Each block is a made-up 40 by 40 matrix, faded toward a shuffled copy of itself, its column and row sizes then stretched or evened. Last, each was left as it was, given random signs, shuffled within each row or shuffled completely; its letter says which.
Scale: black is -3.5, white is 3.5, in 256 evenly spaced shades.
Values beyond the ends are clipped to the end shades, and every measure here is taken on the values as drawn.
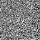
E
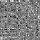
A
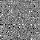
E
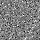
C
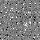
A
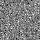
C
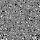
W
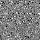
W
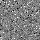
C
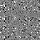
A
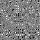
A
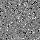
C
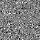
E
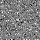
W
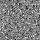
C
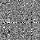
E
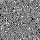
C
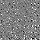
E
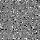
E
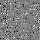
A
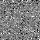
W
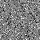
C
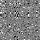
A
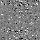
E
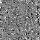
E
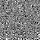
E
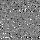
W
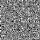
E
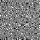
A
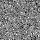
C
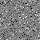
C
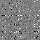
E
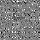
A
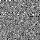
W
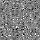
A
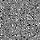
E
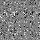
E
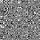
A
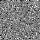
W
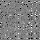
A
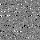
W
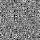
A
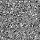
W
